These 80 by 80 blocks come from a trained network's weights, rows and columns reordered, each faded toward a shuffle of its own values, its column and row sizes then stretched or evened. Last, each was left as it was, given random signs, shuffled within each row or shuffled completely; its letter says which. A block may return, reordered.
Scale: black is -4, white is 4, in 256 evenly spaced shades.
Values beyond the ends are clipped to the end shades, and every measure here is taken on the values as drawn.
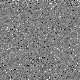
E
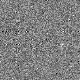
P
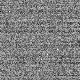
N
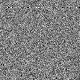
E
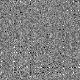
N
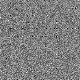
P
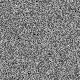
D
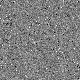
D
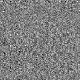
N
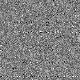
P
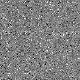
P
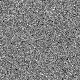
D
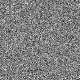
E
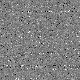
E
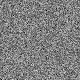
D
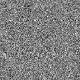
N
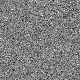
D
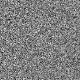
P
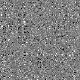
N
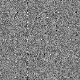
P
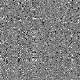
N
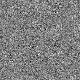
P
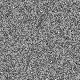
D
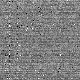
N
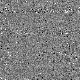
P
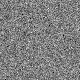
D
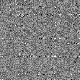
N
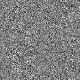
N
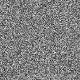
P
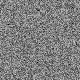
D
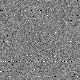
E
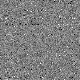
P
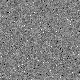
D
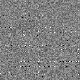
N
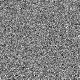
E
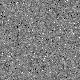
D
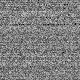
E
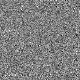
P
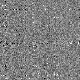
N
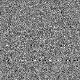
P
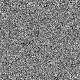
E
